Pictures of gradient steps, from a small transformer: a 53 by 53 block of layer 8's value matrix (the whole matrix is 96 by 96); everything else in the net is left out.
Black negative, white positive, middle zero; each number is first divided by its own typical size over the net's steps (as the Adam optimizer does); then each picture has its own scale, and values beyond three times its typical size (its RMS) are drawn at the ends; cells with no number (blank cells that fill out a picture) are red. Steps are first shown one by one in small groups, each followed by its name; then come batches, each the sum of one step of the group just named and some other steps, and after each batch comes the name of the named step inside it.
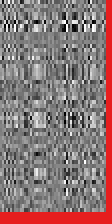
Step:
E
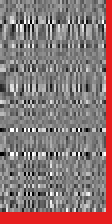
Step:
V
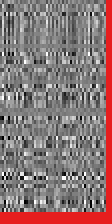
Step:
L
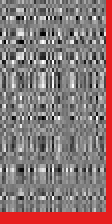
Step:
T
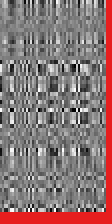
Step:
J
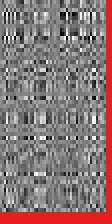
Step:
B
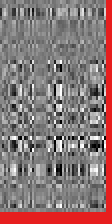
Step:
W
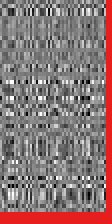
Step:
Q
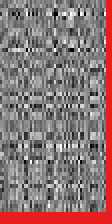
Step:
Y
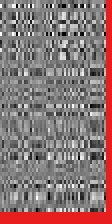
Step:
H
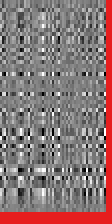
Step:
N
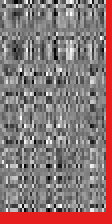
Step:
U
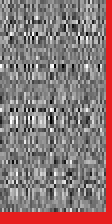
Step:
E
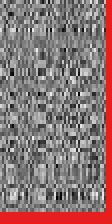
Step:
E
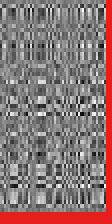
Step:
Q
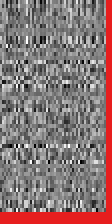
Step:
Y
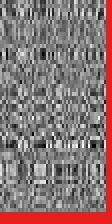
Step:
W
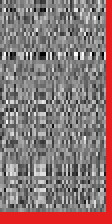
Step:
B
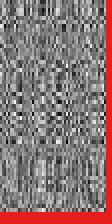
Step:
E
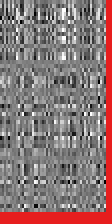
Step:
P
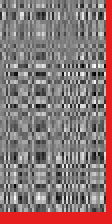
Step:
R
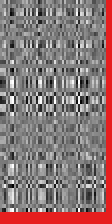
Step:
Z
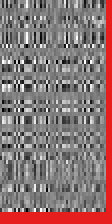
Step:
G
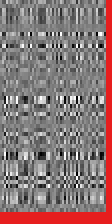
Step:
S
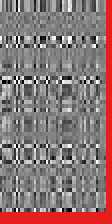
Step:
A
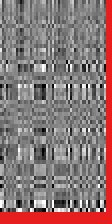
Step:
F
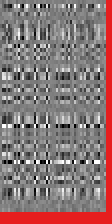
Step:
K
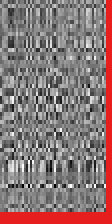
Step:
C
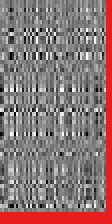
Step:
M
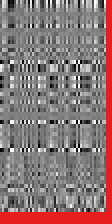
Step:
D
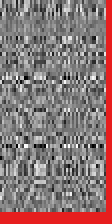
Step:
A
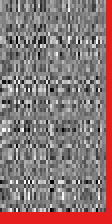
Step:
A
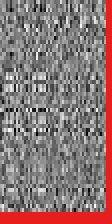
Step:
M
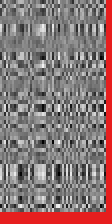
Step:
R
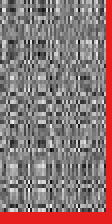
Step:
D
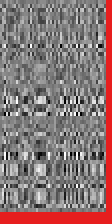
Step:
S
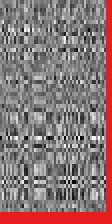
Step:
P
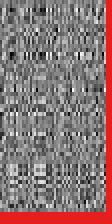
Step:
M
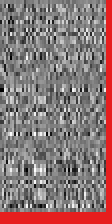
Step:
M
